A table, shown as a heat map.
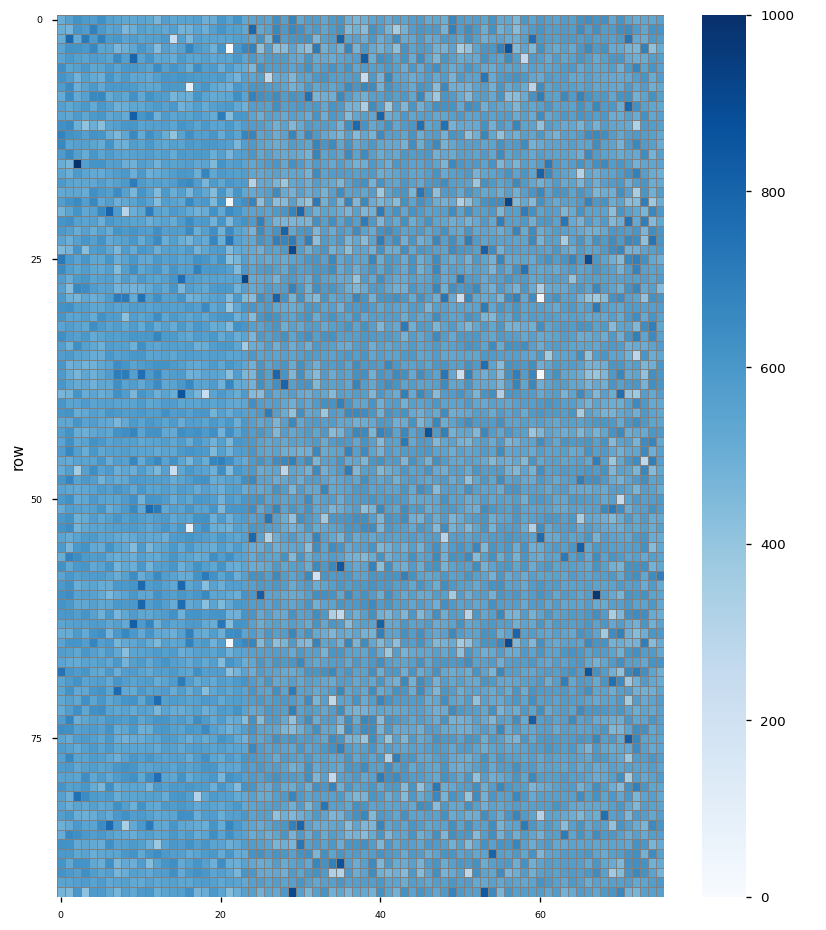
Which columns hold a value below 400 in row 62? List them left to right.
34, 35, 51, 69
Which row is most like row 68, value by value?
25
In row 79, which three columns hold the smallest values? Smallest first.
34, 71, 52
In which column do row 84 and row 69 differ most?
69
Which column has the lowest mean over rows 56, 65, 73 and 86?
21
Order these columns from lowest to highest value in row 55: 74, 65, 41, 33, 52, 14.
74, 41, 33, 14, 52, 65
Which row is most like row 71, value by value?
79
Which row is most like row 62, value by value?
89
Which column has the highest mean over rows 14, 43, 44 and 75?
46
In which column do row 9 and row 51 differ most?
71
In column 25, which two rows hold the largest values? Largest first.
60, 21
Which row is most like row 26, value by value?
13
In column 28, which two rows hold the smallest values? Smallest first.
47, 17
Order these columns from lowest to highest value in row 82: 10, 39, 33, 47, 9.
47, 9, 39, 10, 33
